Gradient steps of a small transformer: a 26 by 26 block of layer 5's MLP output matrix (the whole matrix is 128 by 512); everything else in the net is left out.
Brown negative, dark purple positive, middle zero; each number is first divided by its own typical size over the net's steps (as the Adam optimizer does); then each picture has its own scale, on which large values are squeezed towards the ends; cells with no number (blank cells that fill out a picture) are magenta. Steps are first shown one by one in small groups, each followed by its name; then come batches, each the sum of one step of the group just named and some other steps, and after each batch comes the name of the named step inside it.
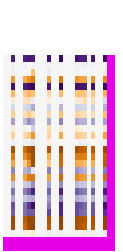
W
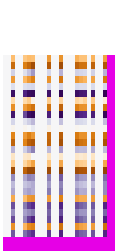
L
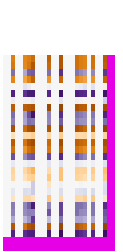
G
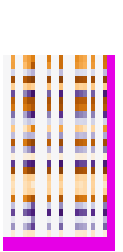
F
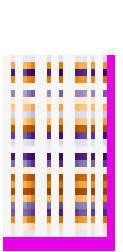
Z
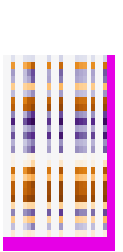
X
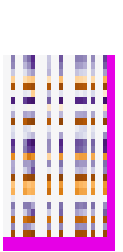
Z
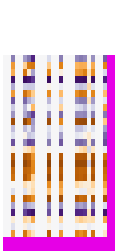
X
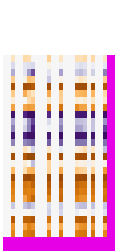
X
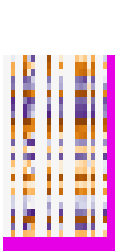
Z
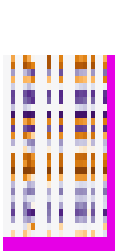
L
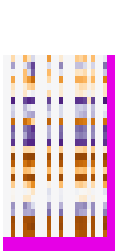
W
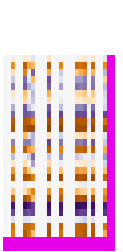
Z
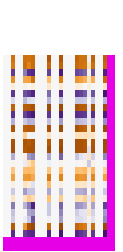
G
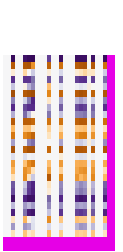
W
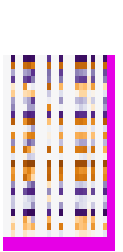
L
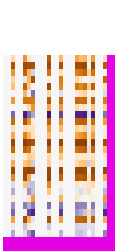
F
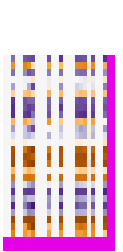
W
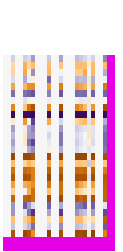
X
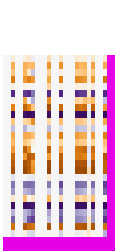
L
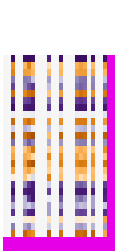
W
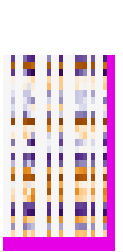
Z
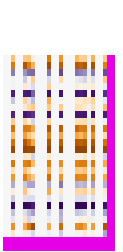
G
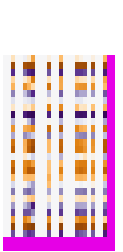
G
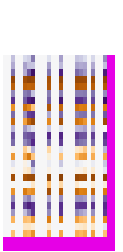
Z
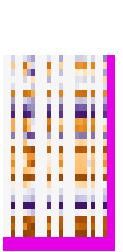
W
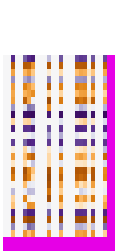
X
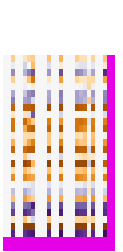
G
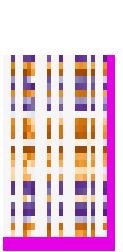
W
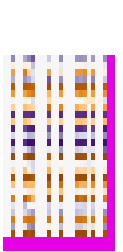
X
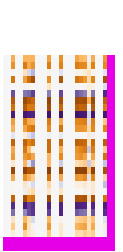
F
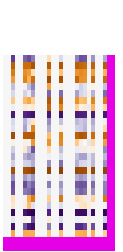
F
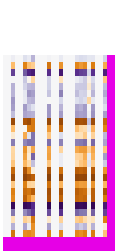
Z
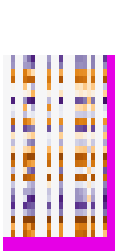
W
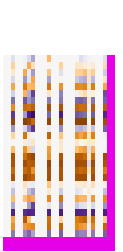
L
